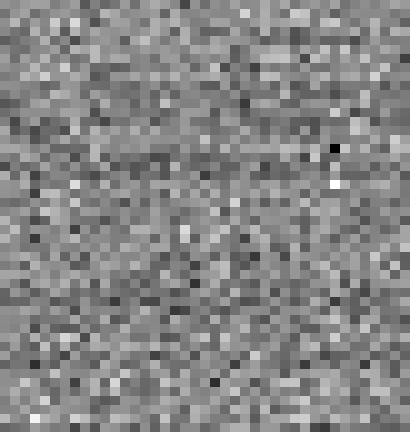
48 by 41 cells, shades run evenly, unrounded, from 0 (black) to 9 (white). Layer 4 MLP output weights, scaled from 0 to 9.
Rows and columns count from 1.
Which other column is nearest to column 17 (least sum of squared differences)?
9
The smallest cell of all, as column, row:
34, 17
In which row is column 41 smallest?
7
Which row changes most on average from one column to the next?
43
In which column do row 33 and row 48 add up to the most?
24
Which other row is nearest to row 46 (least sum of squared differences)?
1
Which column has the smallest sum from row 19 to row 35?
37
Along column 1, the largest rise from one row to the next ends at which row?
20
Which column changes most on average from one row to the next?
8
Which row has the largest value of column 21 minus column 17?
38
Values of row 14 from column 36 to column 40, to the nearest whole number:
7 6 3 4 4
